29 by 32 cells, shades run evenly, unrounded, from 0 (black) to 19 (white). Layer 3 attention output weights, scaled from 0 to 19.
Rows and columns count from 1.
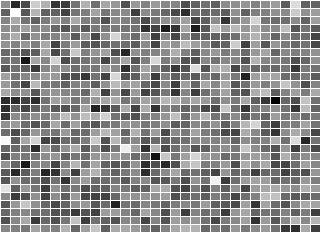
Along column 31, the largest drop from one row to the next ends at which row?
18
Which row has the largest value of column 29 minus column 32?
4
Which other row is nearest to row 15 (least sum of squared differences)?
7
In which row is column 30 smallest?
29
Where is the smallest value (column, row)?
28, 13
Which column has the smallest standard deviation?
21
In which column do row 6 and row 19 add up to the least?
32
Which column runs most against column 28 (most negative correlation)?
25
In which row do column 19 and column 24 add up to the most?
6
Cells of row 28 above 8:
20
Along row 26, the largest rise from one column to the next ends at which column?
27
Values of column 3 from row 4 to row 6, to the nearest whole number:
12 8 11
